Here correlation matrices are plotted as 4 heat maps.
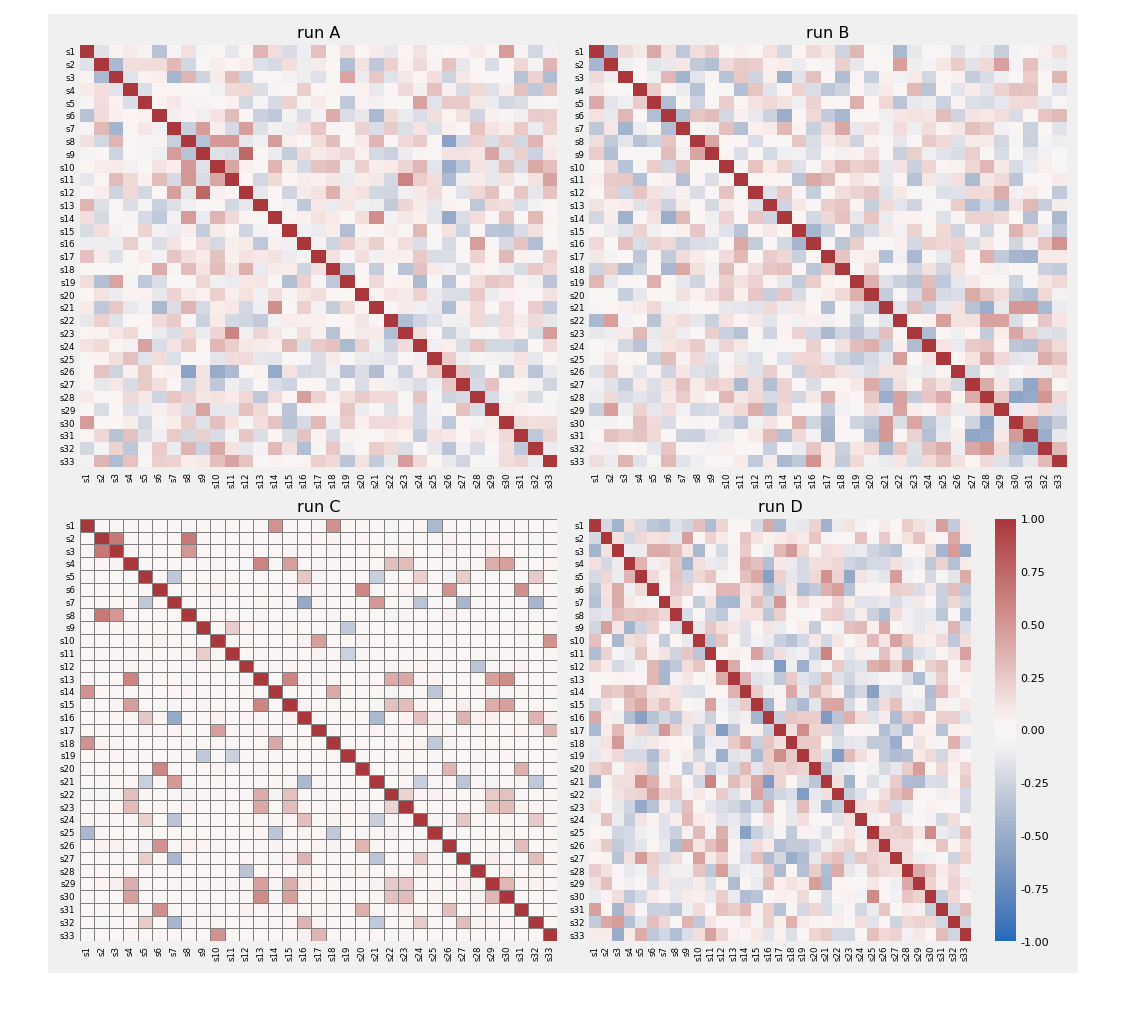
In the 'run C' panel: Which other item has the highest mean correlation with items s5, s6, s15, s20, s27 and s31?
s26
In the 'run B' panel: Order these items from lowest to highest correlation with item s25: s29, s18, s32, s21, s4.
s18, s21, s4, s29, s32
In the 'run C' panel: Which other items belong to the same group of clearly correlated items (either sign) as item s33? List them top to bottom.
s10, s17
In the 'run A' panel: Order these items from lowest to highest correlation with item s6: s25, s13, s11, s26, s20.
s13, s20, s26, s25, s11
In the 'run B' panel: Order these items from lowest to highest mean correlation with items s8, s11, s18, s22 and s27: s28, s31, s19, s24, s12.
s31, s19, s12, s24, s28
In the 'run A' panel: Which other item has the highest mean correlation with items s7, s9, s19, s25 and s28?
s12
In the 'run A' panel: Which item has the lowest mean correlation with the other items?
s26
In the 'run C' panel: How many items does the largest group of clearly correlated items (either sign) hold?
7
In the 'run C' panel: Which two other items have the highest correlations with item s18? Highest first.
s1, s14
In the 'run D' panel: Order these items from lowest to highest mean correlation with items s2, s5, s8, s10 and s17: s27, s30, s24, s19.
s30, s19, s24, s27
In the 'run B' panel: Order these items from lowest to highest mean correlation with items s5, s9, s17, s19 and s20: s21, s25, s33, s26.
s25, s21, s26, s33
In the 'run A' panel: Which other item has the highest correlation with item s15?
s24
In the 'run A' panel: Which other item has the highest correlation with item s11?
s23
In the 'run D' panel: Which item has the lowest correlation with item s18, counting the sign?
s27
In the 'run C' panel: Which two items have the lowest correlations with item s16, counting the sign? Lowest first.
s7, s21
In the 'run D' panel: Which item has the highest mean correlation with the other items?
s2
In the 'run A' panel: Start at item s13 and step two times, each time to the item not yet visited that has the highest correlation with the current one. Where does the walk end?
s30
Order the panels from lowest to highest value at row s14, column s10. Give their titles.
run D, run C, run B, run A
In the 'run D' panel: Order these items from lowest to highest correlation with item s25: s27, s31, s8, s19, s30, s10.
s8, s31, s19, s27, s10, s30
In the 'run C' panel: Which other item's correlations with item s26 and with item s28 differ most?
s6
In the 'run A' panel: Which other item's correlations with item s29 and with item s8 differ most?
s9
